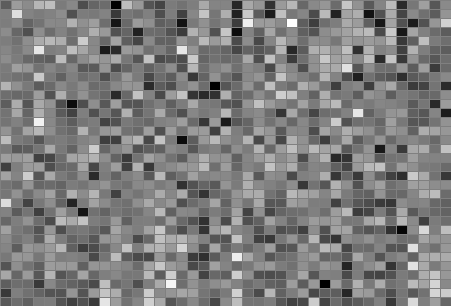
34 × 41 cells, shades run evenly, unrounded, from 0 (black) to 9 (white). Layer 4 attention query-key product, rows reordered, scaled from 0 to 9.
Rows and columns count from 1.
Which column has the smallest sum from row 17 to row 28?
36
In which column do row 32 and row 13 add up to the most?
33
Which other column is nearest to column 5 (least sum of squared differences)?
39
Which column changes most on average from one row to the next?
17
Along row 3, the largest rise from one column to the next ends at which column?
23
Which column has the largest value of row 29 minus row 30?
22
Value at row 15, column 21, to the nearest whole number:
6
